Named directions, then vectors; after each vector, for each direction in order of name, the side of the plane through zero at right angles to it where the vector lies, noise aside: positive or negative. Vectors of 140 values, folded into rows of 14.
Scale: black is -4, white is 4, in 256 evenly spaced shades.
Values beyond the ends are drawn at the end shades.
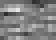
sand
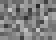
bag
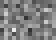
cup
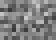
negative, negative, negative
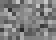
negative, positive, negative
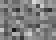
positive, negative, negative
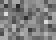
positive, positive, negative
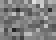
positive, negative, negative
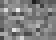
negative, positive, positive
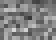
positive, positive, positive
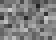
positive, positive, positive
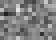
negative, negative, positive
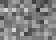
positive, positive, positive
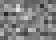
negative, negative, positive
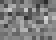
positive, positive, positive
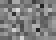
negative, positive, positive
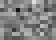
positive, negative, negative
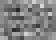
positive, negative, negative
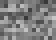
positive, positive, positive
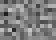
positive, negative, positive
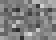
positive, negative, negative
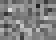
positive, negative, positive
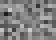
positive, negative, positive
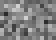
negative, negative, positive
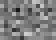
positive, negative, negative
